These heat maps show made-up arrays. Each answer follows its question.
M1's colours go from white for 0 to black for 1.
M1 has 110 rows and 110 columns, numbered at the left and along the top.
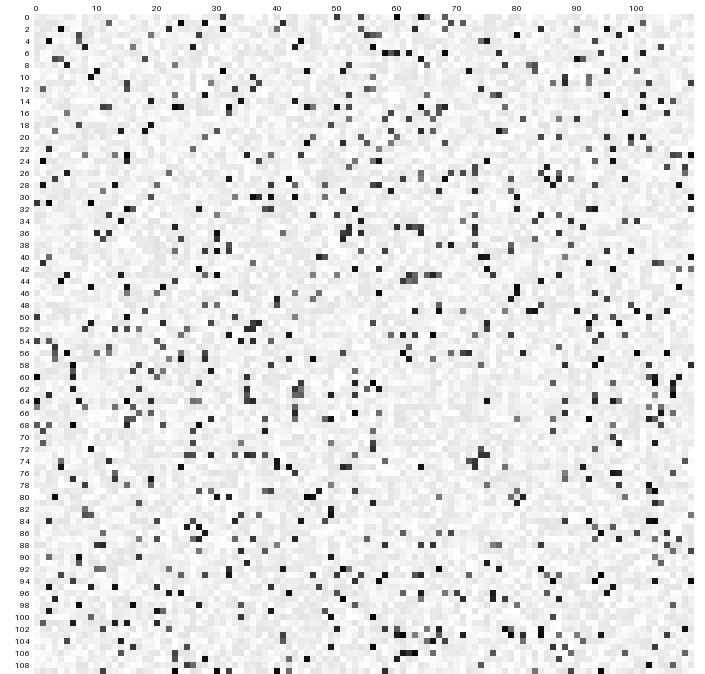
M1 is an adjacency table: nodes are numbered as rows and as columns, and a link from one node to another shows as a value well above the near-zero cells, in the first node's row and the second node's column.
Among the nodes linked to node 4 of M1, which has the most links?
node 93
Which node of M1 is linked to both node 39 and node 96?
node 95
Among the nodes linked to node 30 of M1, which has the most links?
node 43
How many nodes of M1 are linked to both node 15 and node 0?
3
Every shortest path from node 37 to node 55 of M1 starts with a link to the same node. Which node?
node 51
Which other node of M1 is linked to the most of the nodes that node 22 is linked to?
node 84
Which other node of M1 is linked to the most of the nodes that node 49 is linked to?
node 103
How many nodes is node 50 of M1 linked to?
7
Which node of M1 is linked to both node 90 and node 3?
node 7
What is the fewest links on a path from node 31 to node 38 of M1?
5
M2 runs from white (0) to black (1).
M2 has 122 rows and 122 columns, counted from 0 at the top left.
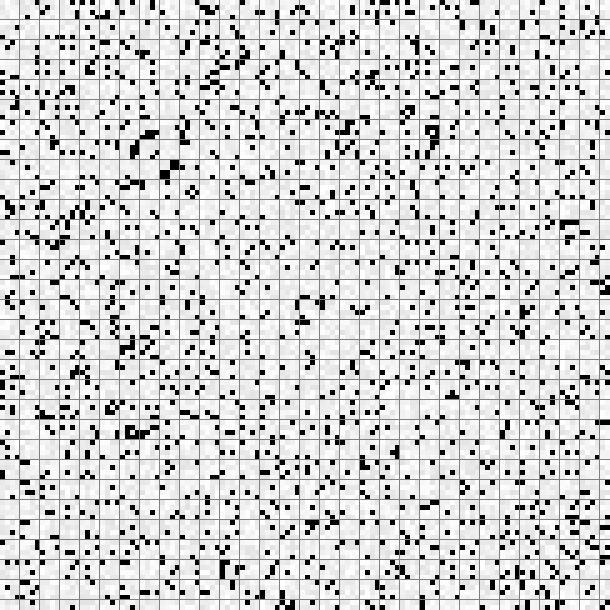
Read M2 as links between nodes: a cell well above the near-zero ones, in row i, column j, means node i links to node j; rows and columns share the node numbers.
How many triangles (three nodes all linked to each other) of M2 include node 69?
2
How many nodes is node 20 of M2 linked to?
7
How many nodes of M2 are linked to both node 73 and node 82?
7
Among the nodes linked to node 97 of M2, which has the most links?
node 8
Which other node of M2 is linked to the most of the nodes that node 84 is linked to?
node 26
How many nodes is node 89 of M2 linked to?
7
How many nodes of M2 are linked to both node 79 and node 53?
5
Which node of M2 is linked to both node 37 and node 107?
node 28
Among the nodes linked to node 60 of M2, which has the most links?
node 14
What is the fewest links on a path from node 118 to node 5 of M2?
3
